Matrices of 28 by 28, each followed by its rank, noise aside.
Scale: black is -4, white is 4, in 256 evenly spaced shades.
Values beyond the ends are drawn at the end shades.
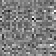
four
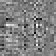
three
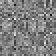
three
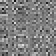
four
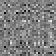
three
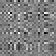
two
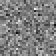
six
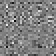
five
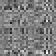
three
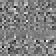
five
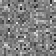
six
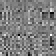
four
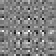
two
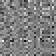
three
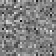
five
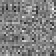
five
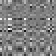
two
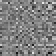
three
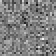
six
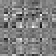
two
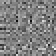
five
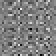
three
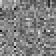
five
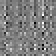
two
